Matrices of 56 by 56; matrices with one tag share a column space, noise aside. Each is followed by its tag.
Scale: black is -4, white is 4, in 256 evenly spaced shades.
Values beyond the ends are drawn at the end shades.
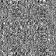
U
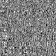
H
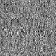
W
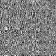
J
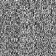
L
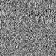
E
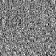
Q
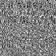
E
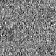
U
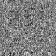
Q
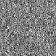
W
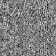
L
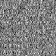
L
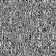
H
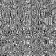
J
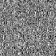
H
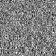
H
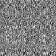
U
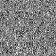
H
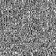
Q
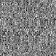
W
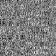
H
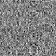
H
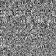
E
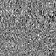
E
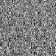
H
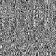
Q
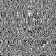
J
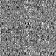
U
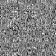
Q
